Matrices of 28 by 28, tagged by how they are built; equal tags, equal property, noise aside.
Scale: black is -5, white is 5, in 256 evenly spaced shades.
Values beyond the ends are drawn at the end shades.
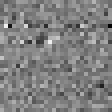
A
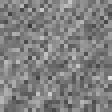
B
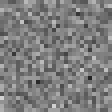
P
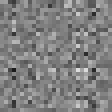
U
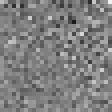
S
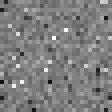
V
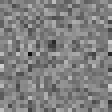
U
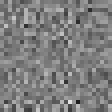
U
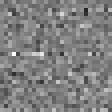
A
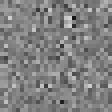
U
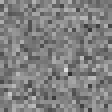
P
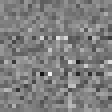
A
